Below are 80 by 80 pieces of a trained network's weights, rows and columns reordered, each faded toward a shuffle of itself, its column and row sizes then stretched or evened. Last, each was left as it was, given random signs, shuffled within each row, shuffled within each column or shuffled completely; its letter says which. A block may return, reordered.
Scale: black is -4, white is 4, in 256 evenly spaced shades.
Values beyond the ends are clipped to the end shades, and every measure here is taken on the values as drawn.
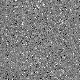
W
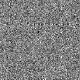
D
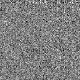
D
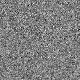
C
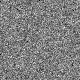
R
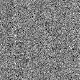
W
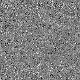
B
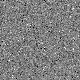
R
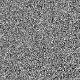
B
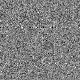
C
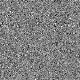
C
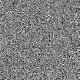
W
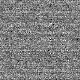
D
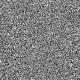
W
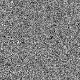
B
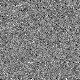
C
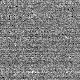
D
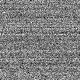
C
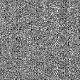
D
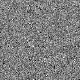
B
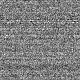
C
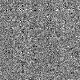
D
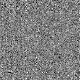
D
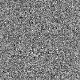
B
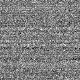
D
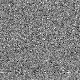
C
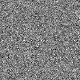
B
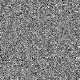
B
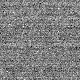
C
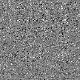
B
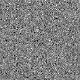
D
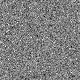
R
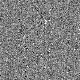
W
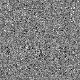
B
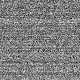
C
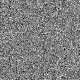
W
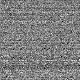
D
